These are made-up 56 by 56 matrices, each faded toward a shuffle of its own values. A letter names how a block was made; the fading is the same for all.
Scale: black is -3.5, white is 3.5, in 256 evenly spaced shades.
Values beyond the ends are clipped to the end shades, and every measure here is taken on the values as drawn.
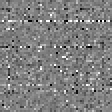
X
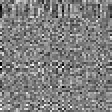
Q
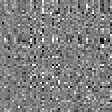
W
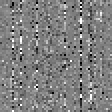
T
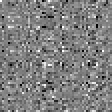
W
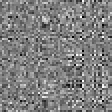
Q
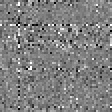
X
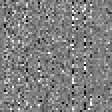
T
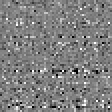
X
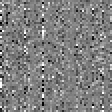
T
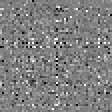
X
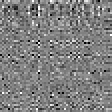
W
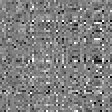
W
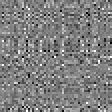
W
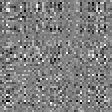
W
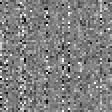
T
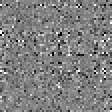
X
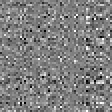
W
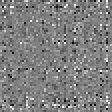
X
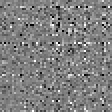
X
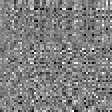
W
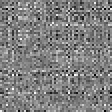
Q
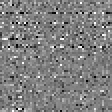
X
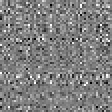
W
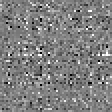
X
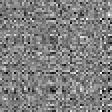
Q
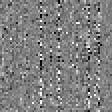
T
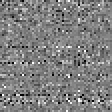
X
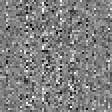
T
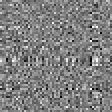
Q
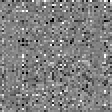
X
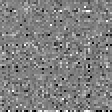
X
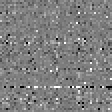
X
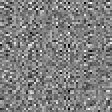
Q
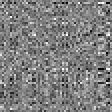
Q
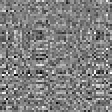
Q
